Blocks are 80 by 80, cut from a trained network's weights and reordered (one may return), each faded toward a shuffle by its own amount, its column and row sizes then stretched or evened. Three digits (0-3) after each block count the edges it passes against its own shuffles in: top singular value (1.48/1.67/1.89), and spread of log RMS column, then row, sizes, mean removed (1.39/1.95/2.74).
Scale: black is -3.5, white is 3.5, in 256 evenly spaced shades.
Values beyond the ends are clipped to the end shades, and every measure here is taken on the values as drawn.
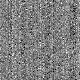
1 2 0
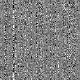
1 3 0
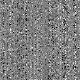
0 3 0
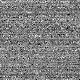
2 0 2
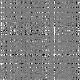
3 3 3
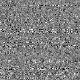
1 1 3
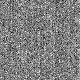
0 0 0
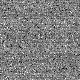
0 0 0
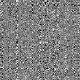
2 3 2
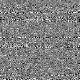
2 1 3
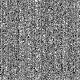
1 1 0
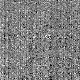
2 1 2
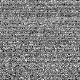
2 0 2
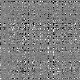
1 3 3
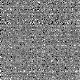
0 2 2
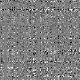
1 3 3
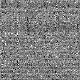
1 2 0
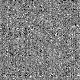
0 0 1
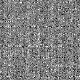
1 0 2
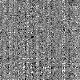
2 2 2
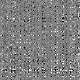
1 3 3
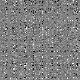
0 3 2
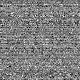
2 0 2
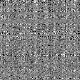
2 1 3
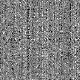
2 2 1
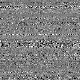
0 0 3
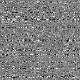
1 1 3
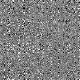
0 3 2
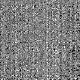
2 1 2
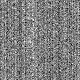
3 1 0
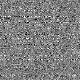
2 1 3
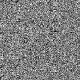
1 1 0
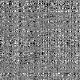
3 1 3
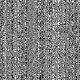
3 3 2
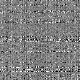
2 0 3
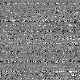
0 1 3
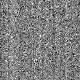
0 0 1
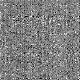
1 1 2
